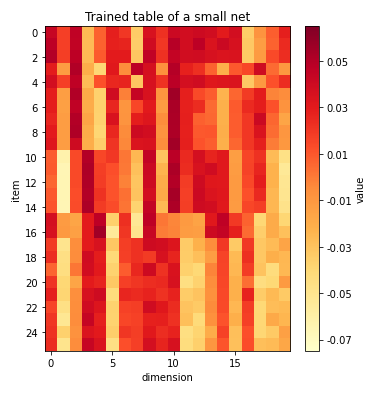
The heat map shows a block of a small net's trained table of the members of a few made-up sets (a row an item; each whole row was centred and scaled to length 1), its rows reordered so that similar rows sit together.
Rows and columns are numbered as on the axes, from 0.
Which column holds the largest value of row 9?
10
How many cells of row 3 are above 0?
13
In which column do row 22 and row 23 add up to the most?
3
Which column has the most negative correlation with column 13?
7
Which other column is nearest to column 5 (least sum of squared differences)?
11
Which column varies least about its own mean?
8
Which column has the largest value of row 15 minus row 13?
1
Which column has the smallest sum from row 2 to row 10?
4
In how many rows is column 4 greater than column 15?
16
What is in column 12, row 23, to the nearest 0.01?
-0.04
